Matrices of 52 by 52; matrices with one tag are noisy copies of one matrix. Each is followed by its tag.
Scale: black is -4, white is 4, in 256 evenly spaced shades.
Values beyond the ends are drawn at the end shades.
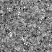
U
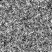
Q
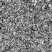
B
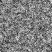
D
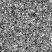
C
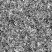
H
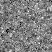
U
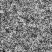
U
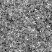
H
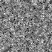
B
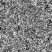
B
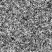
Q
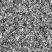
D
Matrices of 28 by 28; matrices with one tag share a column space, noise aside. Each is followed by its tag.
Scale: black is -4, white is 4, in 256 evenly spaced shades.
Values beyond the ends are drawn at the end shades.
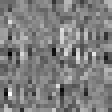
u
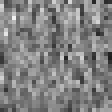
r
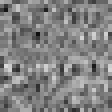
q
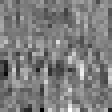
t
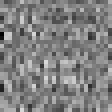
q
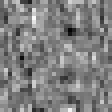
r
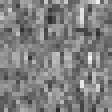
r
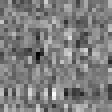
u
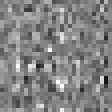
q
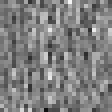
r
